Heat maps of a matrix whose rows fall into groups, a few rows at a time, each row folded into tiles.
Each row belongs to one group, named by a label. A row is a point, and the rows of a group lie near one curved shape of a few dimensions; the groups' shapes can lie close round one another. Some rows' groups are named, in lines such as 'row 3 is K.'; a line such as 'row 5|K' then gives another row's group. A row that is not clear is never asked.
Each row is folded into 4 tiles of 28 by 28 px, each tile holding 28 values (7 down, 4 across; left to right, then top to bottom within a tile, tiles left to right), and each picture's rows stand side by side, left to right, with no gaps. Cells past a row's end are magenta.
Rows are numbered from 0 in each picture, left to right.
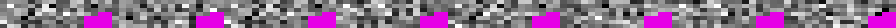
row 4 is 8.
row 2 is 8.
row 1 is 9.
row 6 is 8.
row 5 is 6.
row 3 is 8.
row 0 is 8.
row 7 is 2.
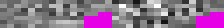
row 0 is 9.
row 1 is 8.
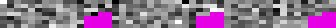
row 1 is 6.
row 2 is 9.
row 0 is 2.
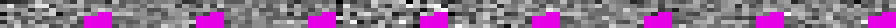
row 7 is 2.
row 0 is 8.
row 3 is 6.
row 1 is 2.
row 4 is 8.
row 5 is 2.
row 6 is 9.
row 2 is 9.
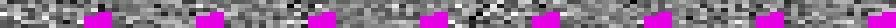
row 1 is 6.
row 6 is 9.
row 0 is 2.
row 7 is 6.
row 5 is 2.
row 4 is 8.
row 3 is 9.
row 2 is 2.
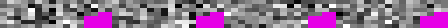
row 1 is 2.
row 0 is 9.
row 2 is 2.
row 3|8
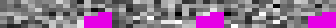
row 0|6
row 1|6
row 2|8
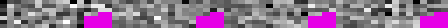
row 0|6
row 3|9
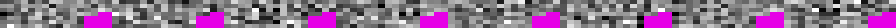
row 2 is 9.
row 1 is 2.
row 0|8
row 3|6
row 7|9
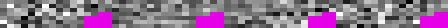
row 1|9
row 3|2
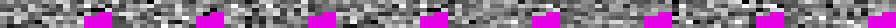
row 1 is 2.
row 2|8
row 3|6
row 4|6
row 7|6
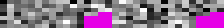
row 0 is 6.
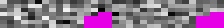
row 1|8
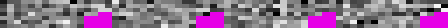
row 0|6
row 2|9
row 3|6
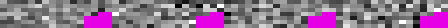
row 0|2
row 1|2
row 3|9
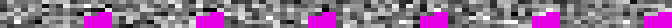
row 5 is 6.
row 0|6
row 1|6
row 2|2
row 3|9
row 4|6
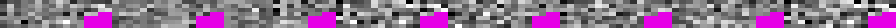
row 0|6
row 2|9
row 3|6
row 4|8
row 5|8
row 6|9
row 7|6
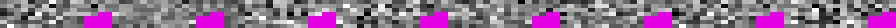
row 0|8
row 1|2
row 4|2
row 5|8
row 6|8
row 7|9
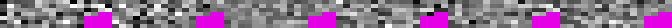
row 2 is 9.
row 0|6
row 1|8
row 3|2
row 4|6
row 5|9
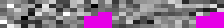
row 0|8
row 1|6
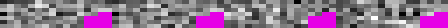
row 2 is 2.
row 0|8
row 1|8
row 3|6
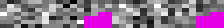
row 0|2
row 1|8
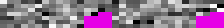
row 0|2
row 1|6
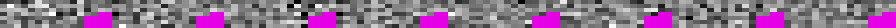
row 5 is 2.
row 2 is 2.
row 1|8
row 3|8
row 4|2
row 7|9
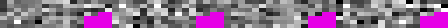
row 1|8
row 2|2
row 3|6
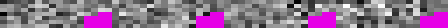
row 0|8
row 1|2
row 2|2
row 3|8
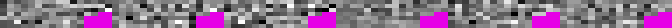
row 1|9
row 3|9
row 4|6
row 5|9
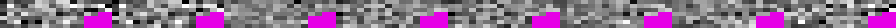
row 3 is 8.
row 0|6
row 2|2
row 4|8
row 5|6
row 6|6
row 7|6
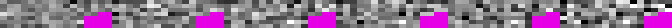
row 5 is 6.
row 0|2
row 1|8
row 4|9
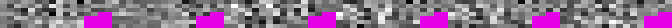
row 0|9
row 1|2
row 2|8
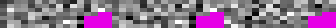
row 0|9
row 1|9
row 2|8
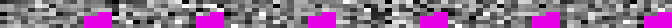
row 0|8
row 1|6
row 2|8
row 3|9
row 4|8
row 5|9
